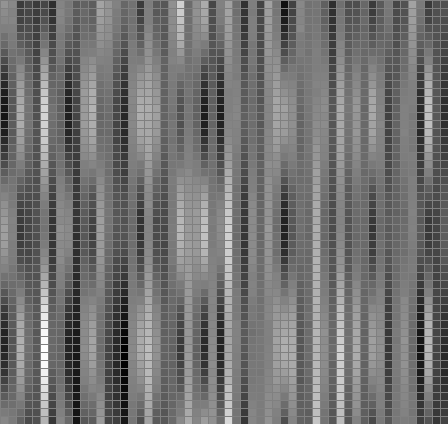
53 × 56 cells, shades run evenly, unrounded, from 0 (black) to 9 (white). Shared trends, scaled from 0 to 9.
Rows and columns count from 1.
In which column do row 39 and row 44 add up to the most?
6
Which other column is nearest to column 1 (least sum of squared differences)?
28
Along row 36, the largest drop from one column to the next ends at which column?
7
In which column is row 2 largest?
23
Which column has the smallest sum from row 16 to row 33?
10
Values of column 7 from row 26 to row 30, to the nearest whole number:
2 2 2 2 2
